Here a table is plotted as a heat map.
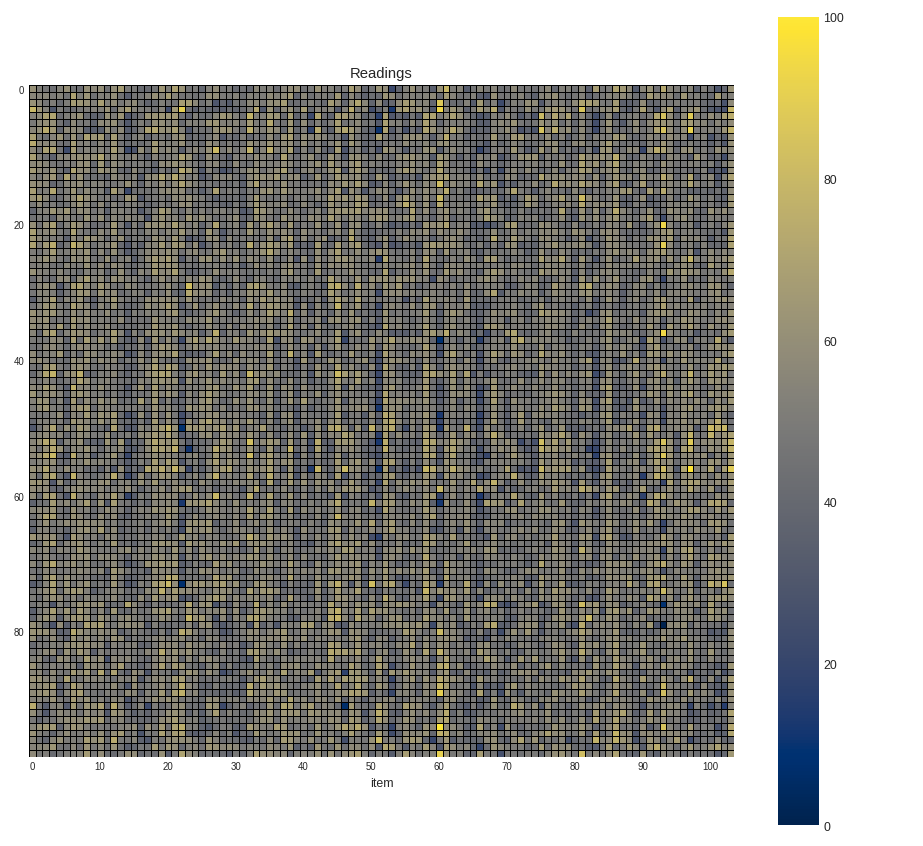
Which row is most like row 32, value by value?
63
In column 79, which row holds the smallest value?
96
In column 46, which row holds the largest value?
56
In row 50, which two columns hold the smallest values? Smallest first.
22, 60
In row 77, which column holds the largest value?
45
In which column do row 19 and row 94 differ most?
93
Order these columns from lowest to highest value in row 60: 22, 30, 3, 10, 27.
22, 30, 10, 3, 27
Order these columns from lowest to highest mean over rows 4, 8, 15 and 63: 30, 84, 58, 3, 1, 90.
90, 84, 30, 1, 58, 3
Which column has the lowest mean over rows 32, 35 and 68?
51
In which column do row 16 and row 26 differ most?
60
